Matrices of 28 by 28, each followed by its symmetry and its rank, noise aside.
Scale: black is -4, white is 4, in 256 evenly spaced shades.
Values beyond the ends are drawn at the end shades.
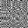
no symmetry, rank five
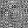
antisymmetric, rank four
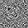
symmetric, rank six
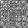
symmetric, rank six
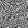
antisymmetric, rank six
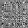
antisymmetric, rank six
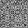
symmetric, rank four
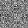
no symmetry, rank four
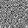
symmetric, rank six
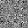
no symmetry, rank five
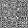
no symmetry, rank five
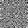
no symmetry, rank five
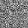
antisymmetric, rank six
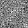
symmetric, rank six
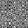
no symmetry, rank four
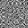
symmetric, rank four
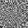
no symmetry, rank six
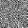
no symmetry, rank four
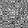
symmetric, rank four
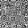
antisymmetric, rank six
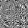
antisymmetric, rank six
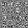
no symmetry, rank five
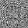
symmetric, rank four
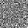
symmetric, rank four
